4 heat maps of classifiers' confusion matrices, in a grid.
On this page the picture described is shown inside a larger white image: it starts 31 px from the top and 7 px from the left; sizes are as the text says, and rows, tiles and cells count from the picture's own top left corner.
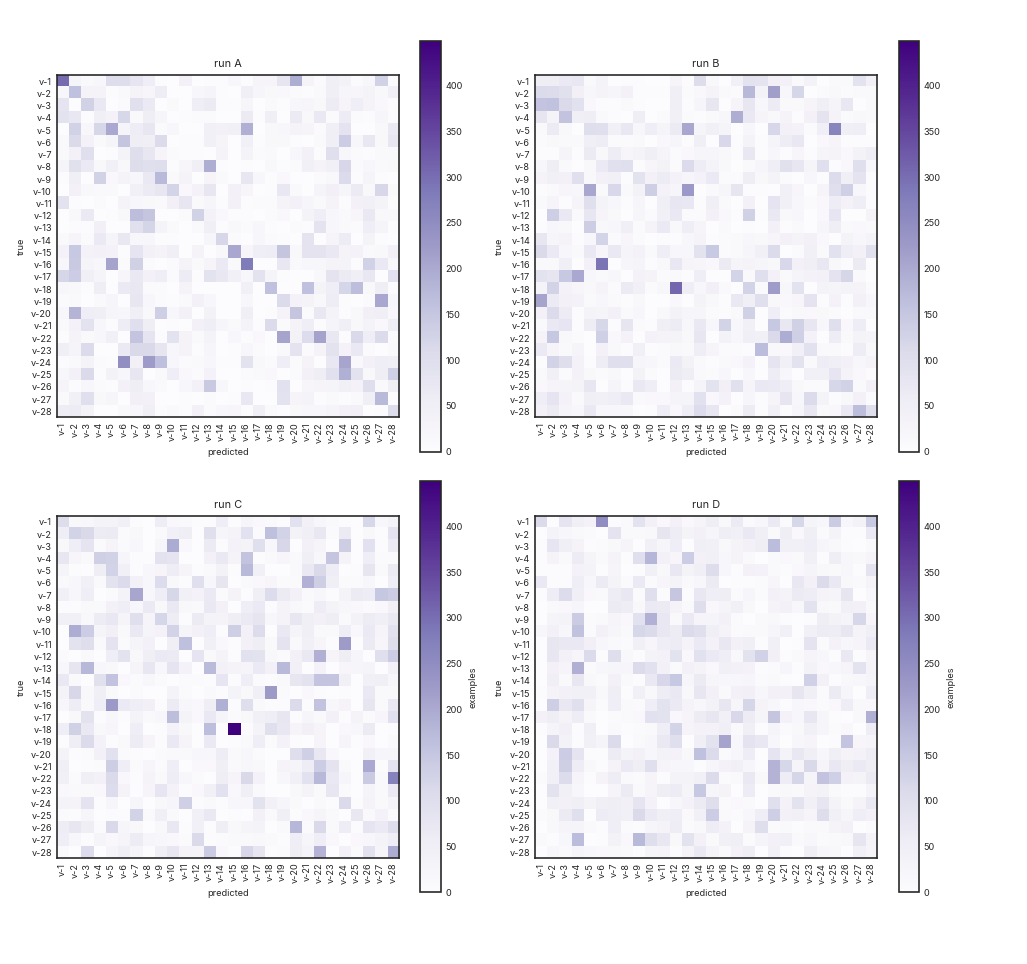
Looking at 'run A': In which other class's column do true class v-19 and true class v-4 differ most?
v-27
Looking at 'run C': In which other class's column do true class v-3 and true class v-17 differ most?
v-24
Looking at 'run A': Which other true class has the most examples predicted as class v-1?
v-17
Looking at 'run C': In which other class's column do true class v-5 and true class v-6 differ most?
v-16
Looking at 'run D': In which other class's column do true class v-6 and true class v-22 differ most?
v-20
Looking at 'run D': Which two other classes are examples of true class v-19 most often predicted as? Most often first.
v-16, v-26
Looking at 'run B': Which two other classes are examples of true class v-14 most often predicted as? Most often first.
v-6, v-1
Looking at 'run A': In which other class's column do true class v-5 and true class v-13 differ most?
v-16
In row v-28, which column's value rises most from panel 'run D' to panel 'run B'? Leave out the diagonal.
v-27
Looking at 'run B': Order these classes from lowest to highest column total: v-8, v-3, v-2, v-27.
v-8, v-27, v-3, v-2
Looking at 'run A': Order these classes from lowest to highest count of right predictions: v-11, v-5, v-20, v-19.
v-11, v-19, v-20, v-5
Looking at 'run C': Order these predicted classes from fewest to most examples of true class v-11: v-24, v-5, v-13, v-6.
v-6, v-13, v-5, v-24
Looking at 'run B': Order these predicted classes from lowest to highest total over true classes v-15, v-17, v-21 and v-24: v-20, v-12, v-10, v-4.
v-10, v-12, v-4, v-20
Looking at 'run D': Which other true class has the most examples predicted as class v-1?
v-6
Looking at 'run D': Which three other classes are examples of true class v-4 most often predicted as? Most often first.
v-10, v-13, v-9
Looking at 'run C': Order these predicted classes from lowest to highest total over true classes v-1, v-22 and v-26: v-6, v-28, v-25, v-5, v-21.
v-25, v-6, v-21, v-5, v-28
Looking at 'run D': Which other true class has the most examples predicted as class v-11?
v-14
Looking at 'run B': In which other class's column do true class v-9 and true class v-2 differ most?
v-20
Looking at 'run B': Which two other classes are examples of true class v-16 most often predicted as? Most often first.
v-6, v-21
